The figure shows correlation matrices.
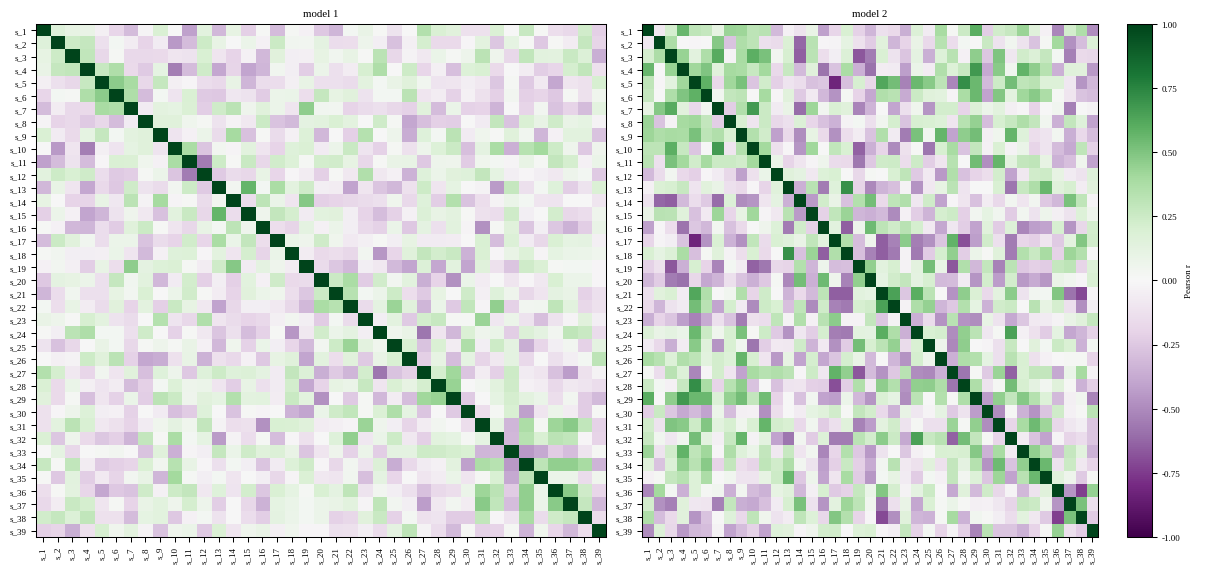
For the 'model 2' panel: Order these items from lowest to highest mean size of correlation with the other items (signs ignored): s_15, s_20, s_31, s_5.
s_15, s_31, s_20, s_5
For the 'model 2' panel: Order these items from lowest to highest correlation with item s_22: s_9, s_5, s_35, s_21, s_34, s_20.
s_9, s_35, s_20, s_34, s_5, s_21
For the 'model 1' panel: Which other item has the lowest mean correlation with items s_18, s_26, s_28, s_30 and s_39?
s_19
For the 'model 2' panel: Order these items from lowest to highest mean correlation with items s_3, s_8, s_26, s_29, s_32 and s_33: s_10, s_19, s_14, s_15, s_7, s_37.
s_14, s_19, s_37, s_15, s_7, s_10
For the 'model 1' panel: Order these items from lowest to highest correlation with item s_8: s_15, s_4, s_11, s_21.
s_4, s_15, s_11, s_21
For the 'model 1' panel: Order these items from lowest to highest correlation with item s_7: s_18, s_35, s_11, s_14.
s_18, s_35, s_11, s_14
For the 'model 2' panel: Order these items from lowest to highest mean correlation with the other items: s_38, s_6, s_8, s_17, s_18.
s_17, s_38, s_18, s_8, s_6
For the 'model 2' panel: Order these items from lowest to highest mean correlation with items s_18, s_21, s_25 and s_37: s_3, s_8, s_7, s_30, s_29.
s_7, s_3, s_30, s_29, s_8
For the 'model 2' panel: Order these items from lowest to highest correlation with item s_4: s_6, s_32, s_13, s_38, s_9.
s_32, s_38, s_13, s_9, s_6
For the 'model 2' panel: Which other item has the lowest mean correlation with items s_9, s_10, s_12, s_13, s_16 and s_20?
s_37
